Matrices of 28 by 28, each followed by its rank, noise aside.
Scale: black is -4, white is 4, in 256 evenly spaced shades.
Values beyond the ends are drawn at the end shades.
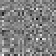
four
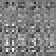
three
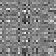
three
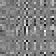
two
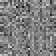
six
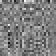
three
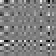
one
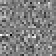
six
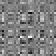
two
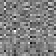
three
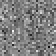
six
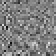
six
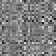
three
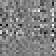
three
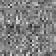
six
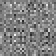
four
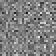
six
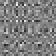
three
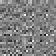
four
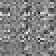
four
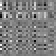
two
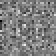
six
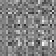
three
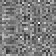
six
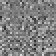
six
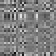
two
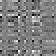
two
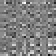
three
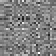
six
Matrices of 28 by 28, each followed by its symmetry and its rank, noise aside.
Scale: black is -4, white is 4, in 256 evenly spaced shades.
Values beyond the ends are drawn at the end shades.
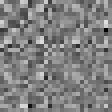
symmetric, rank three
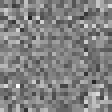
no symmetry, rank six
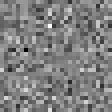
antisymmetric, rank six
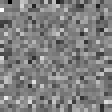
antisymmetric, rank six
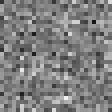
no symmetry, rank six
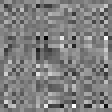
no symmetry, rank three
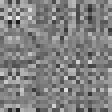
no symmetry, rank four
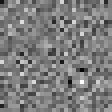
symmetric, rank six
